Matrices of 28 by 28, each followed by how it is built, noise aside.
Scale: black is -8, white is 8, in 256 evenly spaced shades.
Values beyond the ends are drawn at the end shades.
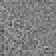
lower triangular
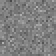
noise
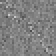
banded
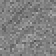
Hankel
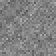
Hankel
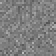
Hankel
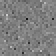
sparse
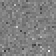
sparse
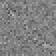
banded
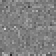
uneven rows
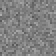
noise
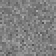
noise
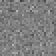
uneven rows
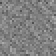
Toeplitz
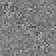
banded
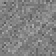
Hankel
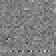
uneven rows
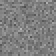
noise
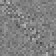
banded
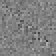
banded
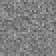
noise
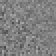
lower triangular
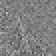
lower triangular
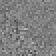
lower triangular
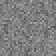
noise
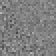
lower triangular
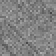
Toeplitz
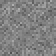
Hankel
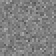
noise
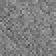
Toeplitz
